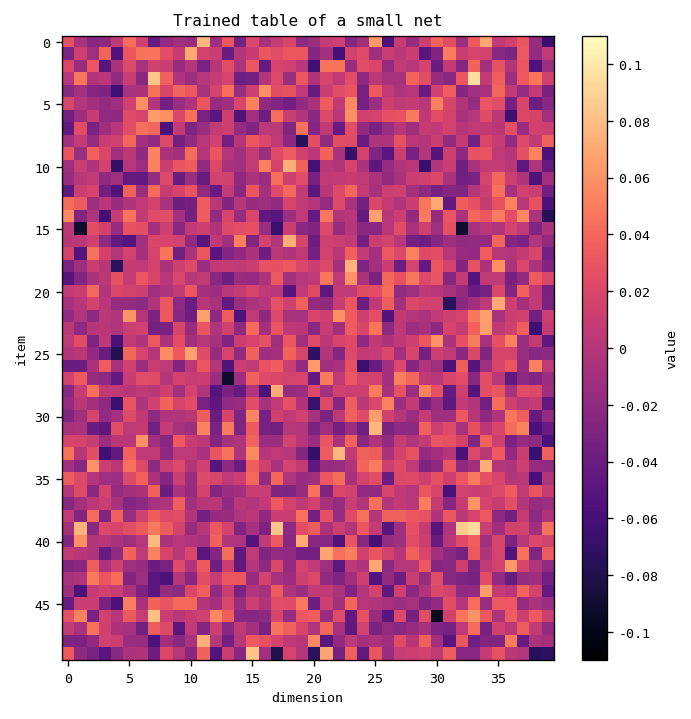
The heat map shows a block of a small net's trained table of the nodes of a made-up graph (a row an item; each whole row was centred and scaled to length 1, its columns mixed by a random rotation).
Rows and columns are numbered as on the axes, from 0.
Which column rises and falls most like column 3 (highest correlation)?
20
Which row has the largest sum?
39
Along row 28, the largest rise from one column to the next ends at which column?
17
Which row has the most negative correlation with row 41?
48
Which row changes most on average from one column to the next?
49
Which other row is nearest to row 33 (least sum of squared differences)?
2
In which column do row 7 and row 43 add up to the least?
8
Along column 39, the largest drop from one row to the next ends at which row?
9
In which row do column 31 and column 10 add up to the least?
21
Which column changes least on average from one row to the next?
27
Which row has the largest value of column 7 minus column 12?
6
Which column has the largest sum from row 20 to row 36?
15
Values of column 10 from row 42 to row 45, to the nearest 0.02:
0 -0.02 0.02 0.04
